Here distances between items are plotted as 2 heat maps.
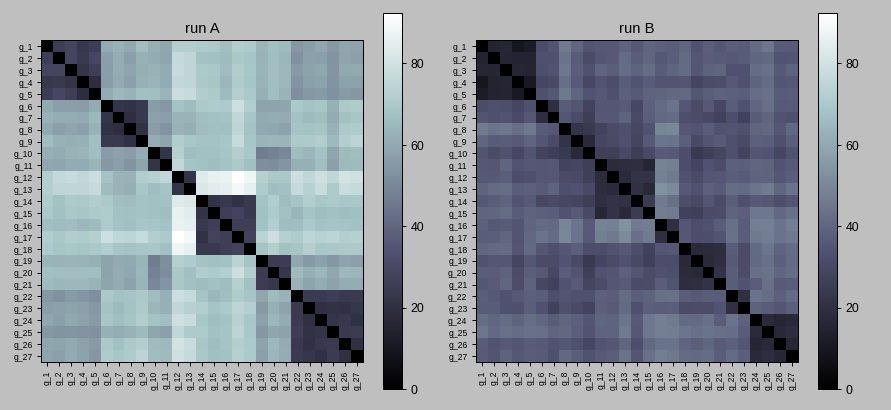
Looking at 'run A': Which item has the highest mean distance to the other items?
g_12
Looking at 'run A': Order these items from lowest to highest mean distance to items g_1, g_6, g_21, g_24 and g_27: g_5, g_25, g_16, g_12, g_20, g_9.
g_25, g_5, g_20, g_9, g_16, g_12
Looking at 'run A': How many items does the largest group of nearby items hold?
6
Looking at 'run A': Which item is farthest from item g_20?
g_17
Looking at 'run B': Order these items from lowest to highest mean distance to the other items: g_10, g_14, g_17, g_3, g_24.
g_10, g_14, g_3, g_24, g_17
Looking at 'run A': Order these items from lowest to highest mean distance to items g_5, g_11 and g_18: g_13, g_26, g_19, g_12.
g_19, g_26, g_13, g_12
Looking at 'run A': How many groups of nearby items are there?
7
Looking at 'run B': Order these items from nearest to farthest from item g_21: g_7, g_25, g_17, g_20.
g_20, g_7, g_17, g_25
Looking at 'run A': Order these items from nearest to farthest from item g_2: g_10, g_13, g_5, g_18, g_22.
g_5, g_22, g_10, g_18, g_13
